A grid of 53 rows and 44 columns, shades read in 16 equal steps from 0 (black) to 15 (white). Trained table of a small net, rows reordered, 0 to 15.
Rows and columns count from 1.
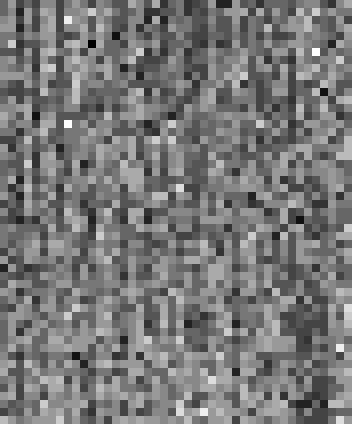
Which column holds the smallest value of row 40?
26
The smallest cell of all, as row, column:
6, 12
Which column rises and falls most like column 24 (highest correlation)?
25
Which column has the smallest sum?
3
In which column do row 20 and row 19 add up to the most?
44
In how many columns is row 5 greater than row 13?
17
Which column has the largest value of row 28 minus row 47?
30
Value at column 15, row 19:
8
